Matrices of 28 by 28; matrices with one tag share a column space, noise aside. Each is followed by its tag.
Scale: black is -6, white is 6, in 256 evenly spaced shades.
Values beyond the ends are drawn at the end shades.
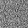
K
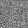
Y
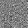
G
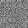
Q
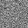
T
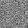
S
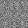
Y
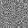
Q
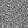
G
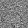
G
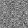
S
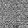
G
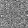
S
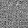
Y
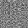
Q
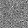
Y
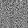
Q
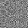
Y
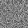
K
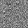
K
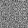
T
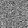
Y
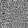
Q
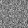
K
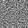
Q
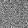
Q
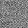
Y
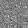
G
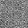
Y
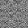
K
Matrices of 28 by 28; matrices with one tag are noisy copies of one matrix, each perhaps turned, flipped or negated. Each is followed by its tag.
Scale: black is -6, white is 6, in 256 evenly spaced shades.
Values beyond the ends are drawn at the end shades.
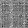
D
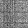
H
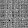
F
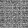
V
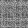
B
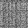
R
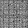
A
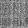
R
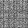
A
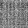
R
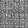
A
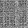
D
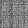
D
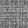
F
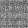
B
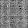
B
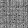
V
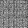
A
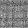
B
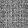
F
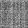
R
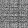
F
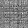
F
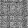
B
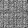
A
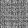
V
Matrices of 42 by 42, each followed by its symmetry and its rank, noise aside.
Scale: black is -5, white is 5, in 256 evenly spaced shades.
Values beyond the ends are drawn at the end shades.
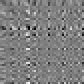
no symmetry, rank two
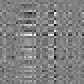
no symmetry, rank one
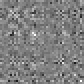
symmetric, rank three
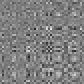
symmetric, rank two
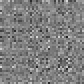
symmetric, rank three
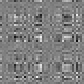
no symmetry, rank two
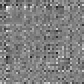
symmetric, rank three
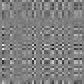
no symmetry, rank one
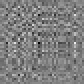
no symmetry, rank three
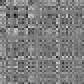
symmetric, rank two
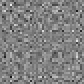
symmetric, rank three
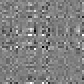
no symmetry, rank three
